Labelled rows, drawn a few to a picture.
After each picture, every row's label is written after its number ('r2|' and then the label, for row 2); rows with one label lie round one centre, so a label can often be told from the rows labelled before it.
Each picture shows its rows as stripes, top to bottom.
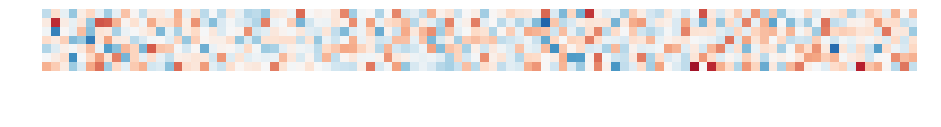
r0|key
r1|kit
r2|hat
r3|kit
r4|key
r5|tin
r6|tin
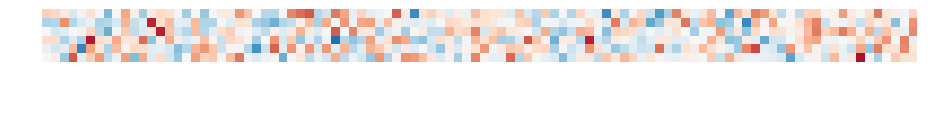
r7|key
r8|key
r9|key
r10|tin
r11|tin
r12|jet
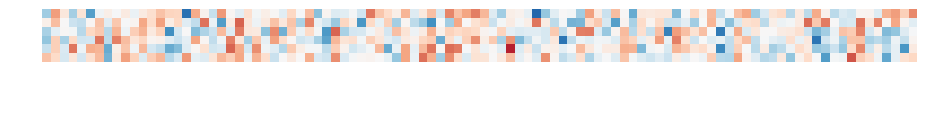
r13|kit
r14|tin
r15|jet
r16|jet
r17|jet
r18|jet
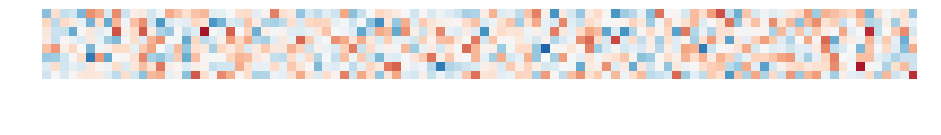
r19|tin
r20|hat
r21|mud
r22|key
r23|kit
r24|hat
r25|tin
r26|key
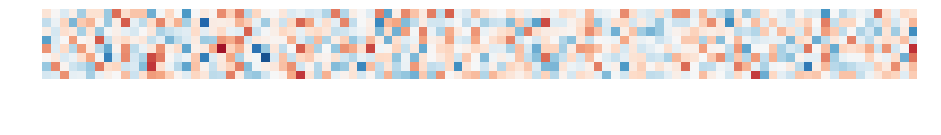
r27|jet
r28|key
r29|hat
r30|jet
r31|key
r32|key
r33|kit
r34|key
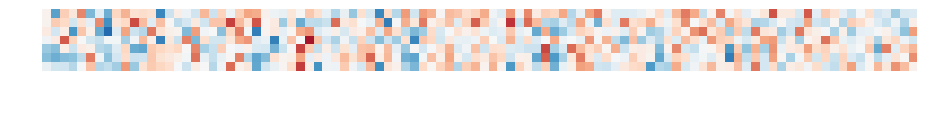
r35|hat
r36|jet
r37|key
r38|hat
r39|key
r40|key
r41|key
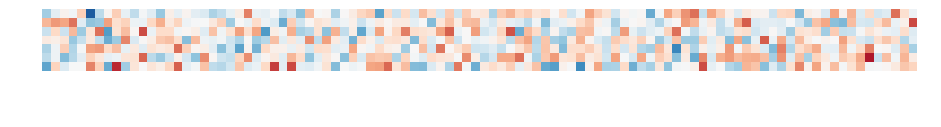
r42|hat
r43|kit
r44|jet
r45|key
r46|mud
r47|mud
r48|tin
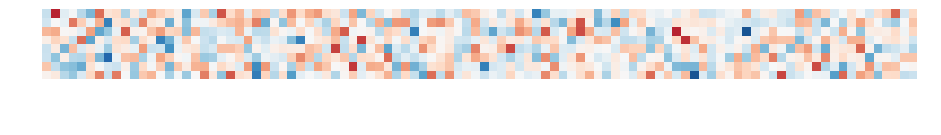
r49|kit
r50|jet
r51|key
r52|hat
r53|jet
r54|key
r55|mud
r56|mud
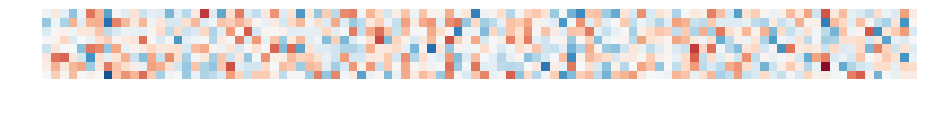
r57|tin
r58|jet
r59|mud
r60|jet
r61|tin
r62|kit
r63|kit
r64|jet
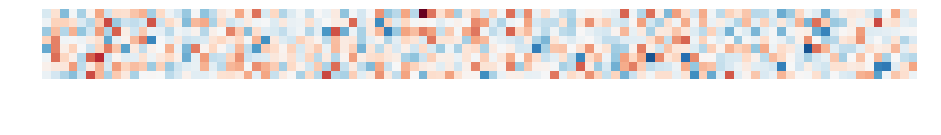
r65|jet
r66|kit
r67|jet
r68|jet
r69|kit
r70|tin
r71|jet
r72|mud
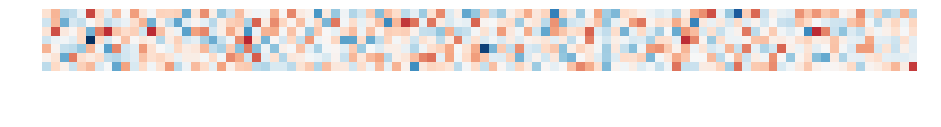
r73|tin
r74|jet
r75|kit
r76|hat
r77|mud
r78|jet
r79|key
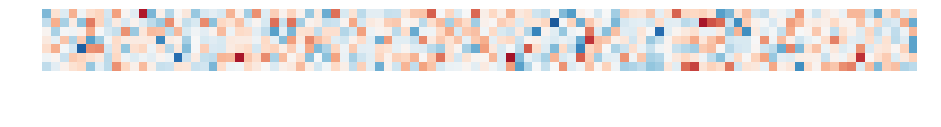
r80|jet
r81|tin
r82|key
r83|hat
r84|tin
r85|jet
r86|hat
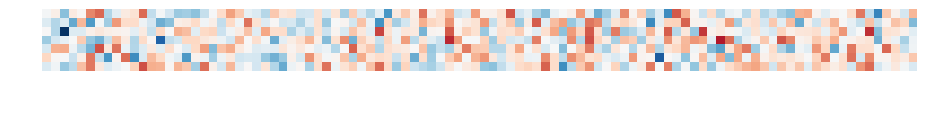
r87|jet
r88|hat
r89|mud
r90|hat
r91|kit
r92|key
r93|mud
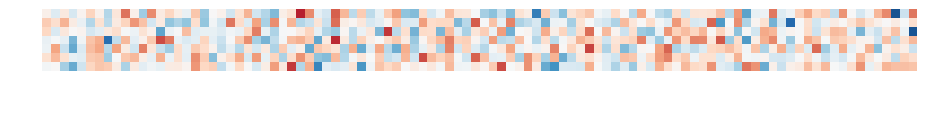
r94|key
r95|jet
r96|hat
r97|key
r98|mud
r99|jet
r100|tin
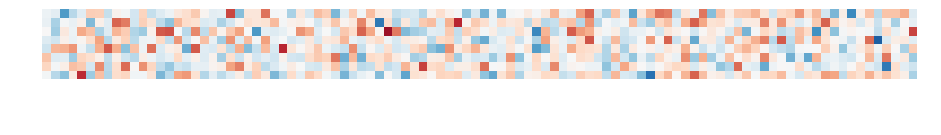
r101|mud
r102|hat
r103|key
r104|mud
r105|kit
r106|mud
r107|jet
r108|hat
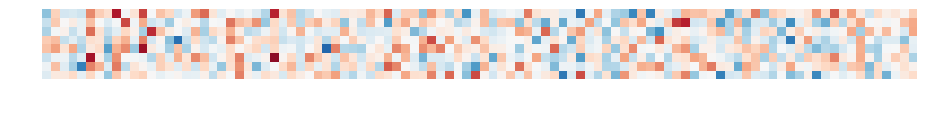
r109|tin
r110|jet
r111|key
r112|jet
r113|jet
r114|tin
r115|tin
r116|jet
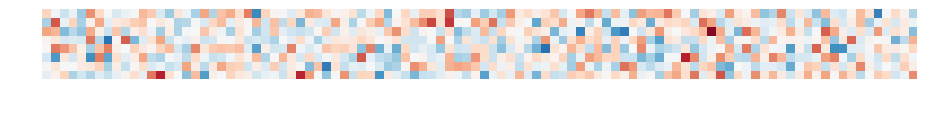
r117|mud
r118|jet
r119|tin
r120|key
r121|kit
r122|hat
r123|jet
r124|key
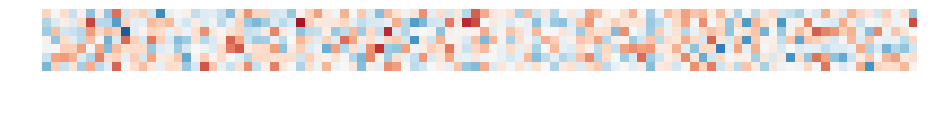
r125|hat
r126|key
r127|tin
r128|key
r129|jet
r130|kit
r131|tin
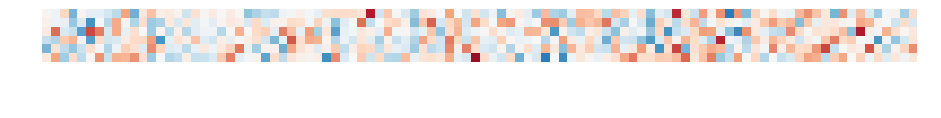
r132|key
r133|hat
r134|tin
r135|hat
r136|key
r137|jet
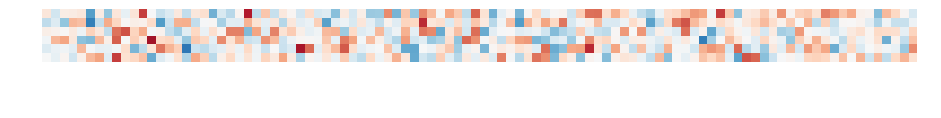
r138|hat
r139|hat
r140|jet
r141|kit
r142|key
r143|tin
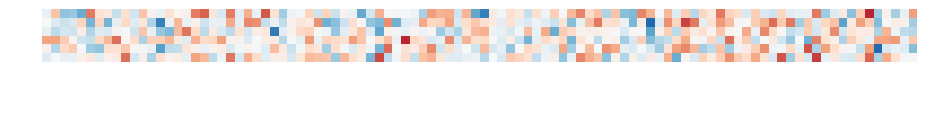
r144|mud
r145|hat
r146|hat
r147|kit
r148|hat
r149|mud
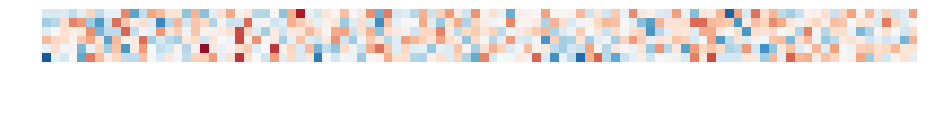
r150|key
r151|hat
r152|key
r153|jet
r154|tin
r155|tin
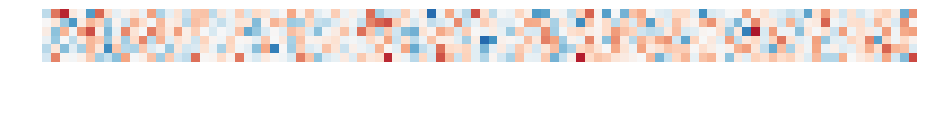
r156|kit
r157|tin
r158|key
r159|mud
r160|mud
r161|key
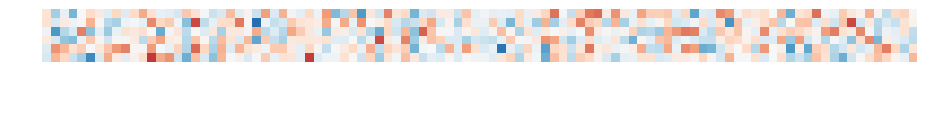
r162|mud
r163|key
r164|hat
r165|mud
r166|kit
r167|kit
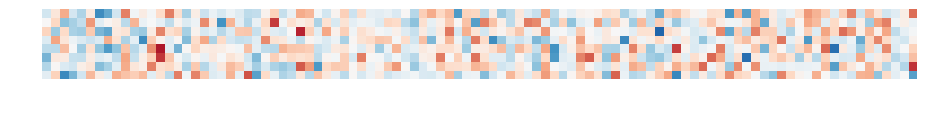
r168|key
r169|tin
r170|key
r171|kit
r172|key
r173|key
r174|key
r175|mud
